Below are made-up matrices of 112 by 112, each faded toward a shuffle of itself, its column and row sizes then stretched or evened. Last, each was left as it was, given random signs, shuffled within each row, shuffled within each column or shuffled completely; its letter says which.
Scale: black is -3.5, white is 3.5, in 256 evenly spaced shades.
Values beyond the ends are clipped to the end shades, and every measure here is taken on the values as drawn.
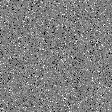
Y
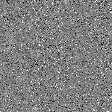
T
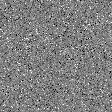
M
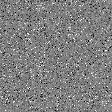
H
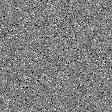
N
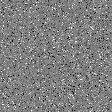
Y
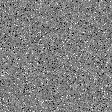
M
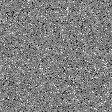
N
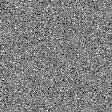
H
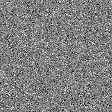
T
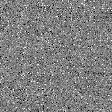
H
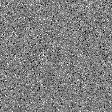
T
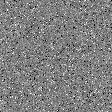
M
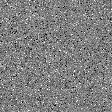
Y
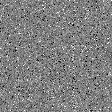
Y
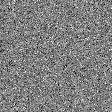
M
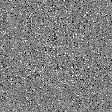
H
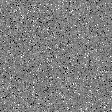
Y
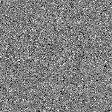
T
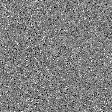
Y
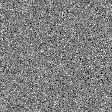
Y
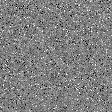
N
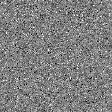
H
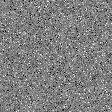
M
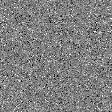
H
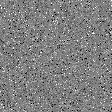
Y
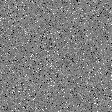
M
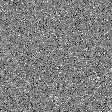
M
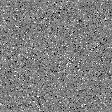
N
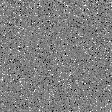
T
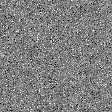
Y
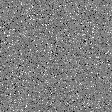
M
